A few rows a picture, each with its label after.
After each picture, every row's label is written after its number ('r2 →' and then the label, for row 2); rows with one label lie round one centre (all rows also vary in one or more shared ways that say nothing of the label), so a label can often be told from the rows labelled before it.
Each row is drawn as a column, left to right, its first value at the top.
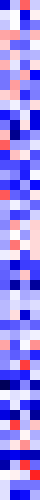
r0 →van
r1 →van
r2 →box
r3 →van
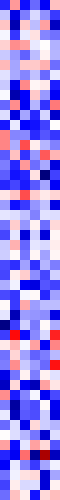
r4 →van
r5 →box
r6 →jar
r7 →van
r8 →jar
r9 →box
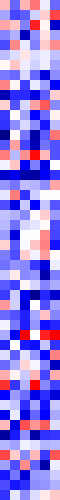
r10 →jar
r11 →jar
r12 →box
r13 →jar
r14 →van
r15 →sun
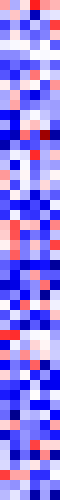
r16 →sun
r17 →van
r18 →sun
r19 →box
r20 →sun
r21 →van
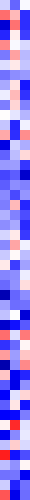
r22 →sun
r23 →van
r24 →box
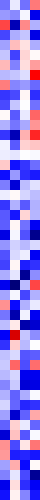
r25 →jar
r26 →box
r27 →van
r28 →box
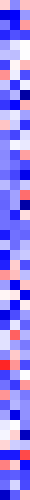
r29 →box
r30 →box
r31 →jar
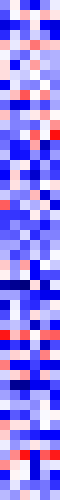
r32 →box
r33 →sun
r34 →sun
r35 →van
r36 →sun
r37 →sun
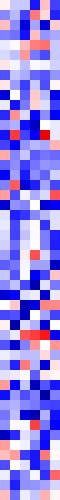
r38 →jar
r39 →sun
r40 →box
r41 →van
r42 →sun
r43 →jar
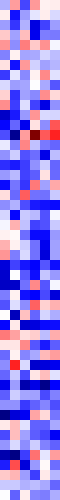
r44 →van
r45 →box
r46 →van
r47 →sun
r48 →sun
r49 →sun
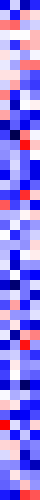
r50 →van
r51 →jar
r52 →van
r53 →van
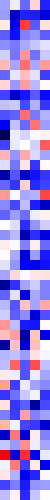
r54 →jar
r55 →box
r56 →jar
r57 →box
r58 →jar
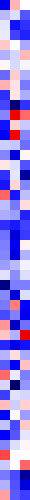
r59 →jar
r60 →sun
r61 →box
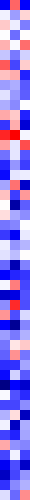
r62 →van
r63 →sun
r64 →van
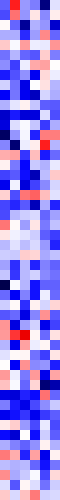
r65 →jar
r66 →sun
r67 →box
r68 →jar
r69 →van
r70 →sun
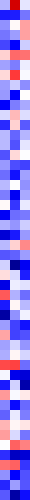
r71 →box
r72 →box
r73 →van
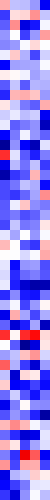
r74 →box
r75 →van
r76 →sun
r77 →sun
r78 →van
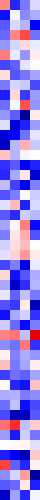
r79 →box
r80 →van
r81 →van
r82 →box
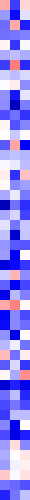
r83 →sun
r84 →jar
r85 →sun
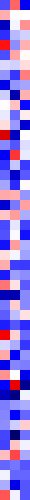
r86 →sun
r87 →jar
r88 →van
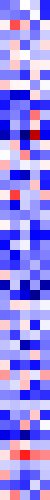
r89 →jar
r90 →jar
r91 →jar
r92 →sun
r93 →jar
